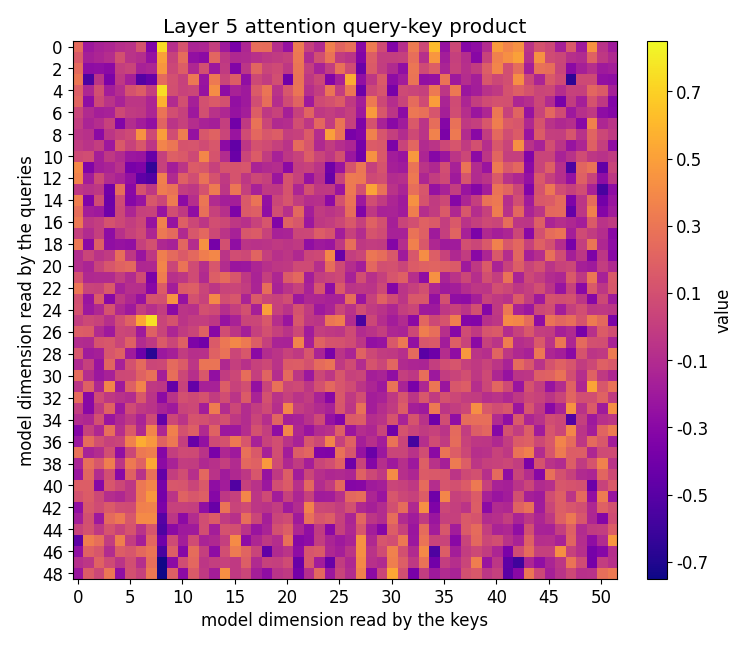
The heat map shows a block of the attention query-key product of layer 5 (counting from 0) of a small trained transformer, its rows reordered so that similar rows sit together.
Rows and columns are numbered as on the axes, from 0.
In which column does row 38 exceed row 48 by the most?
18
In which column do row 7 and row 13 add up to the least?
50
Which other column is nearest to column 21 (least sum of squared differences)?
41
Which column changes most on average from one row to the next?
24
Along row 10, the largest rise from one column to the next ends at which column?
28
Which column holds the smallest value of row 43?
8
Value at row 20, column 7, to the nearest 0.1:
-0.1
